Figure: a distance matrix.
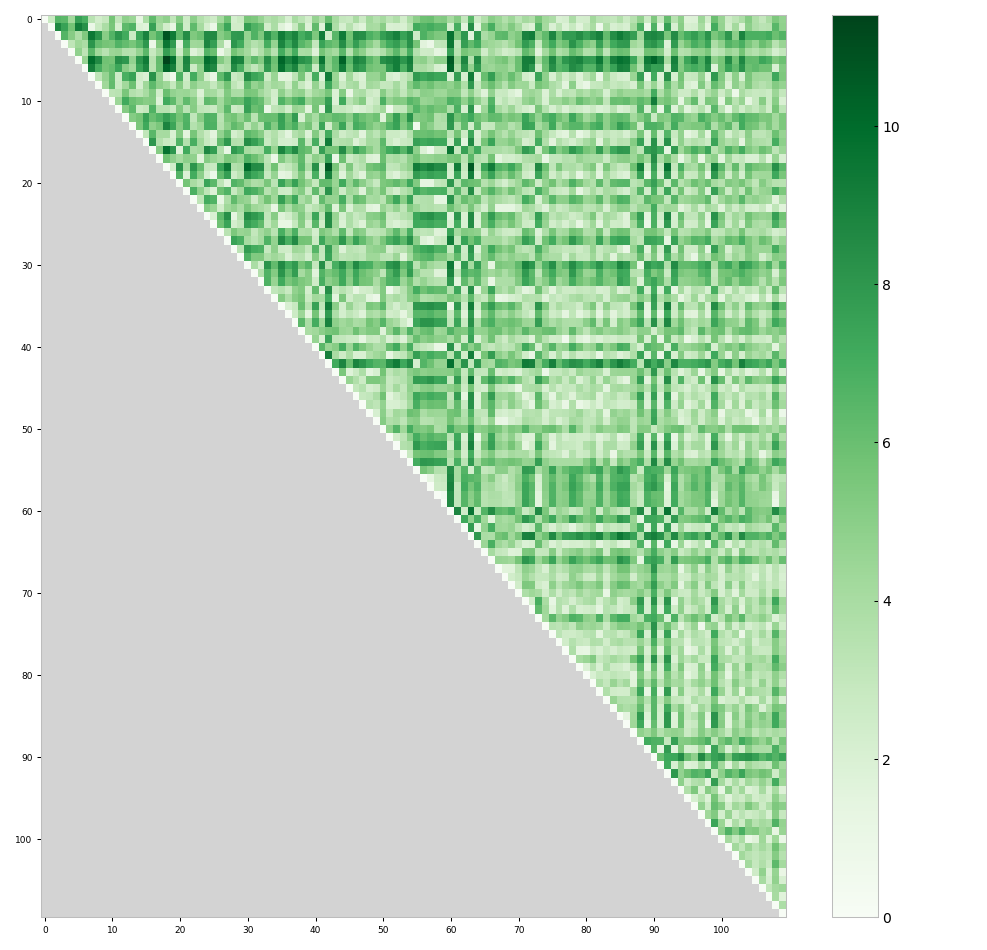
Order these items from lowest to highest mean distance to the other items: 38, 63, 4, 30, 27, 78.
4, 78, 38, 27, 30, 63
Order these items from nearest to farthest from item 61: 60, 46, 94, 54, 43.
94, 43, 54, 46, 60
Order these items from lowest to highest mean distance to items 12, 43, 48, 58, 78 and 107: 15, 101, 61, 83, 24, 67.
83, 67, 101, 15, 24, 61
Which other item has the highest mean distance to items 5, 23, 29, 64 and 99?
90
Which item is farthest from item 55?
18
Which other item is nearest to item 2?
63
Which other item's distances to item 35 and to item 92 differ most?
60
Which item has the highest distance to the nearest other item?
5
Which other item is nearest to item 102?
9
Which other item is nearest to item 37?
54
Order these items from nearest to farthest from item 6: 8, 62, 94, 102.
94, 102, 8, 62
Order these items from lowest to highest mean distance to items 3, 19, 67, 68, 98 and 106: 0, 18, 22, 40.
0, 40, 22, 18
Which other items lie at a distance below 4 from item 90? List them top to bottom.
12, 38, 50
